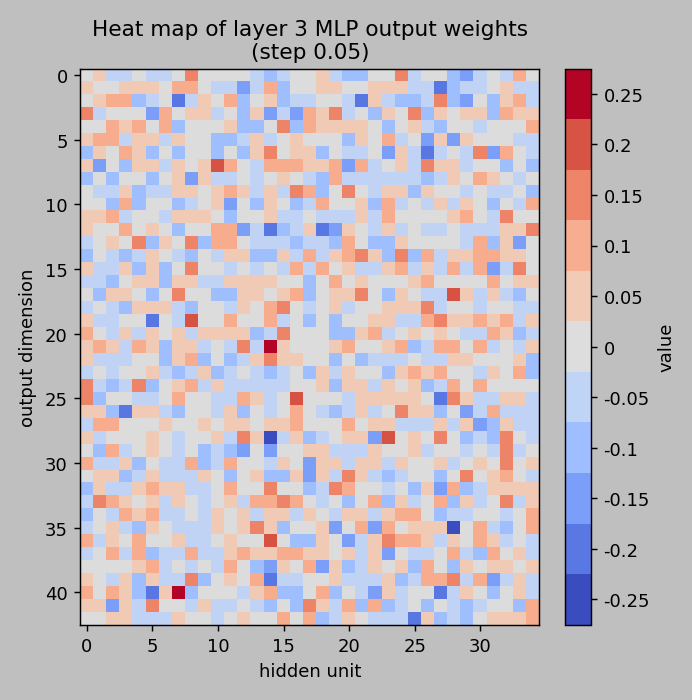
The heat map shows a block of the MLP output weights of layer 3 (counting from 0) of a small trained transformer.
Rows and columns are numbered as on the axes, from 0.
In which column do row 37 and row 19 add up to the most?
8
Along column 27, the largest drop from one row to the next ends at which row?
40
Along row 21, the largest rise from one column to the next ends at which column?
14
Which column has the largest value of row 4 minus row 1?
15
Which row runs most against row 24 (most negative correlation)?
33
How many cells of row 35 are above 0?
14
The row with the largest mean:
21
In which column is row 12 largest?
34
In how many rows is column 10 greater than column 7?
14
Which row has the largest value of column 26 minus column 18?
38
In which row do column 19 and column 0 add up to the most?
3
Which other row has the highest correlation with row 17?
25
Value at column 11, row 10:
-0.15
